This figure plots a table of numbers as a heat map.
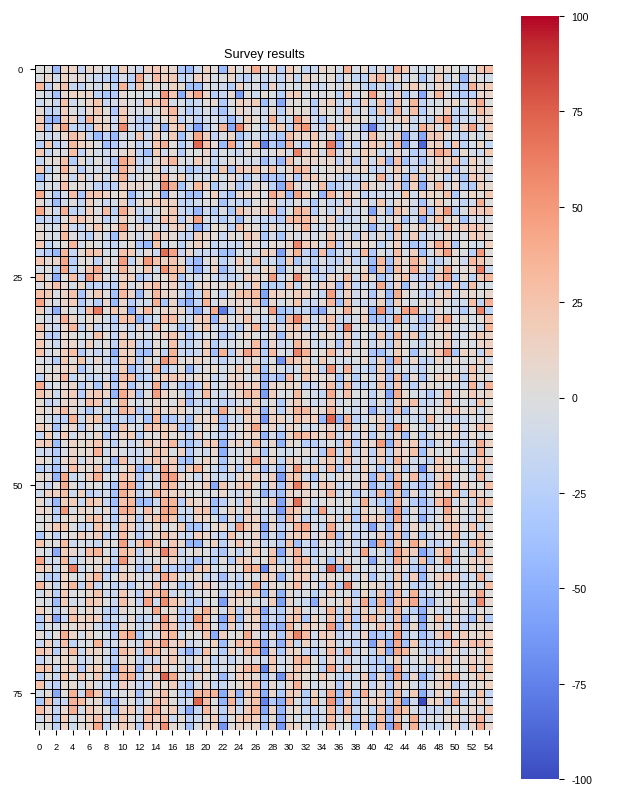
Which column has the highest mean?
43
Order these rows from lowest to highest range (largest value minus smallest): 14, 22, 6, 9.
6, 14, 22, 9
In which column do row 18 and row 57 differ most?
19
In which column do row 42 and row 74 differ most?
35
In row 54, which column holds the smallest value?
46
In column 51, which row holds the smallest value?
1
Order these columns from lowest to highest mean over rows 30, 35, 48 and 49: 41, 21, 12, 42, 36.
12, 42, 21, 36, 41
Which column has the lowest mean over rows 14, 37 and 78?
29
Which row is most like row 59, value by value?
17
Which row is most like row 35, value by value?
73
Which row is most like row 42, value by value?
60
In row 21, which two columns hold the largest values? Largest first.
31, 48
